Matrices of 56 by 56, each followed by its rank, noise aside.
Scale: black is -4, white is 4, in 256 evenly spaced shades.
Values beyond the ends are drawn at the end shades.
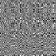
four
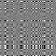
one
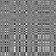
one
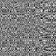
five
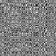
five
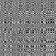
two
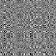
three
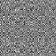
five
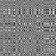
two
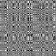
two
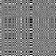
one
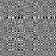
two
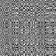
four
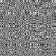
five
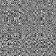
five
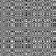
two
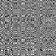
three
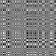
one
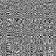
four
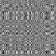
two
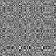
four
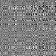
four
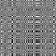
one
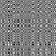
two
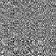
five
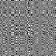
three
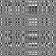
two
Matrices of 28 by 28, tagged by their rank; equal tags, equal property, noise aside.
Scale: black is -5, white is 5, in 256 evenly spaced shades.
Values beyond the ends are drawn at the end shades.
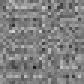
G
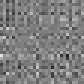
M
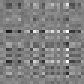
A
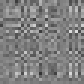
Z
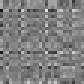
Z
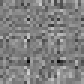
G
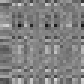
A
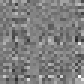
M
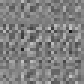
M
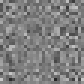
Z
